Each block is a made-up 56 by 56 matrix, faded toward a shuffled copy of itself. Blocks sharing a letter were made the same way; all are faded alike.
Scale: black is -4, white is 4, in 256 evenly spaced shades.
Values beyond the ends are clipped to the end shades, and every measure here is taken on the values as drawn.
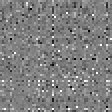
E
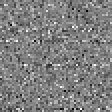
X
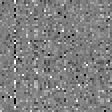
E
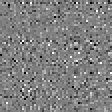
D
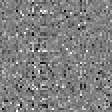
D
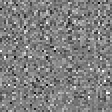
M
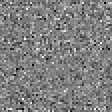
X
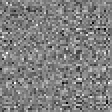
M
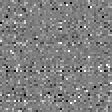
D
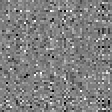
E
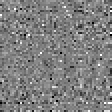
D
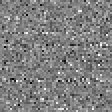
X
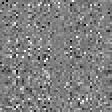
E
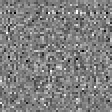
M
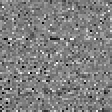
X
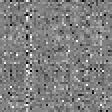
E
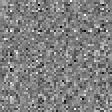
M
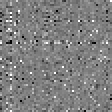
E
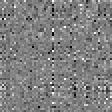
E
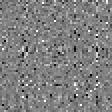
D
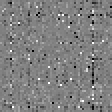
E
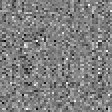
M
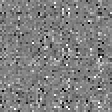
D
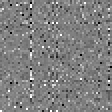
E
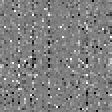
E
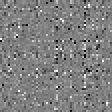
E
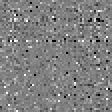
D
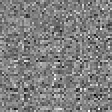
M
